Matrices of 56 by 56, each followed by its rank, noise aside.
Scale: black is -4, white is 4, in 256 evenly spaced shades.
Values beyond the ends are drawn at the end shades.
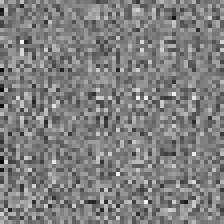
six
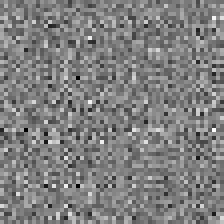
seven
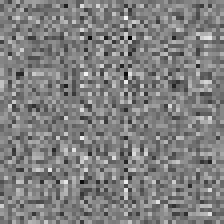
five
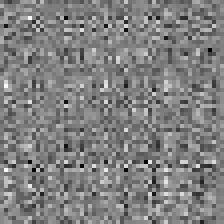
four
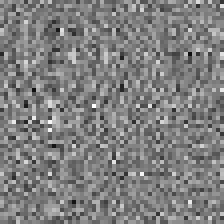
six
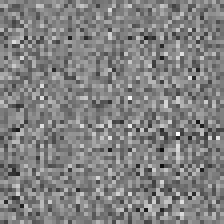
seven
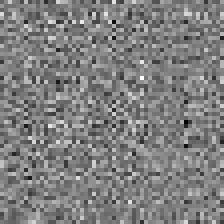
six
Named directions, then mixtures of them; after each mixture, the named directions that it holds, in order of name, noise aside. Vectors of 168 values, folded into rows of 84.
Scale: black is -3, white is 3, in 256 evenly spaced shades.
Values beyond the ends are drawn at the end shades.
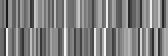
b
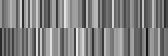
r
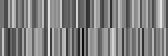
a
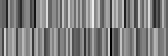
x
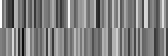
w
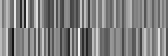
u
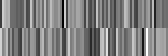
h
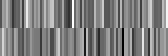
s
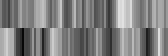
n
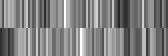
n, r.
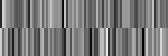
h.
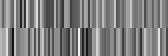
u.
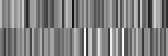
s, x.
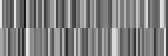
a, u, w.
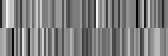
h, u, w.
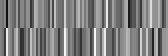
b.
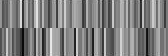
b, n, r.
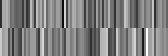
h.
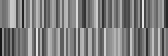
a, r.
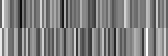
h, r, u.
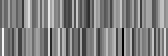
a, s.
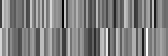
h.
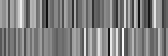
s, x.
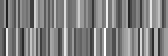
b.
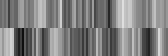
n.
